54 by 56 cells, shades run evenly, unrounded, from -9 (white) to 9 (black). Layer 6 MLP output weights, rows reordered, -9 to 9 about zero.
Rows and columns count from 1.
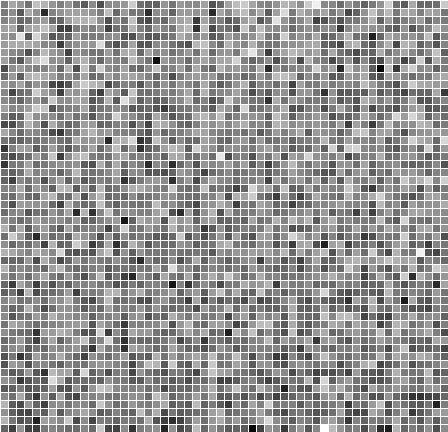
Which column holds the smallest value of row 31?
10
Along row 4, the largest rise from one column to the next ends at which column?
25
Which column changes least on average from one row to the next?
23
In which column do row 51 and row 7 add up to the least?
32
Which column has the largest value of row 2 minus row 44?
19
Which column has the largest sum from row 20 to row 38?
12
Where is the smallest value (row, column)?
54, 41
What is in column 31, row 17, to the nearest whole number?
1
